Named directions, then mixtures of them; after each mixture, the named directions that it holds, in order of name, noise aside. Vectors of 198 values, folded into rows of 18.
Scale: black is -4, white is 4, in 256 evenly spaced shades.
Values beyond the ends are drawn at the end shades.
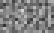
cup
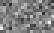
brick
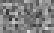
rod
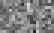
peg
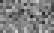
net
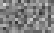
cup.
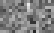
peg.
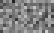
cup, net.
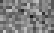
net, peg.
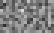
cup.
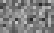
cup, peg.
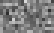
peg, rod.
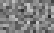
cup, peg.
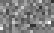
brick, rod.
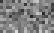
net.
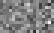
brick, peg.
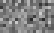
cup, peg.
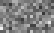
brick.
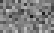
net.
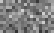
net.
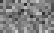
net.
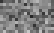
net, rod.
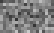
net, rod.
